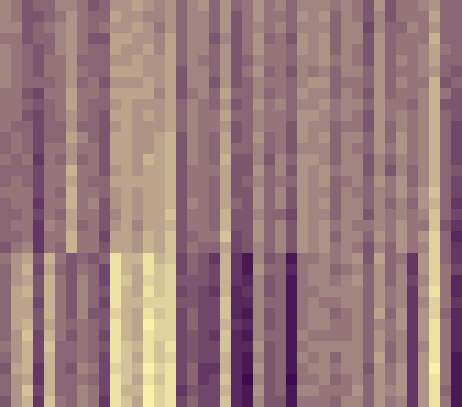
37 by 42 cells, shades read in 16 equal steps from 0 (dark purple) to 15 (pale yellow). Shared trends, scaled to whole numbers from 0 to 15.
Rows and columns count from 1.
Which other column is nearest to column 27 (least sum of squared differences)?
23
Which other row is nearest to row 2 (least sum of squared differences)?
5
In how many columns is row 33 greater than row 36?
6
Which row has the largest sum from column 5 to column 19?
37
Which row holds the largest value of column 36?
36
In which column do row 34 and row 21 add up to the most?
40
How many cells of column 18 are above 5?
30
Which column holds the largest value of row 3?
13
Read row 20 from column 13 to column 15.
9 10 10
